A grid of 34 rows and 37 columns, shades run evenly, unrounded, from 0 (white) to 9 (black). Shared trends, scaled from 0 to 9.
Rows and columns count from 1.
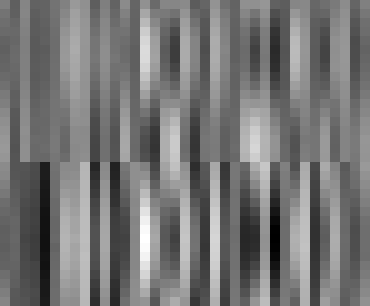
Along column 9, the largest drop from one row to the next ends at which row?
19
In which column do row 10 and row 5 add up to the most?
28
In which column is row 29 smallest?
15
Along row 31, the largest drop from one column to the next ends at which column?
22
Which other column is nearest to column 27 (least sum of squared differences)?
9
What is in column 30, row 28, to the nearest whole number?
3
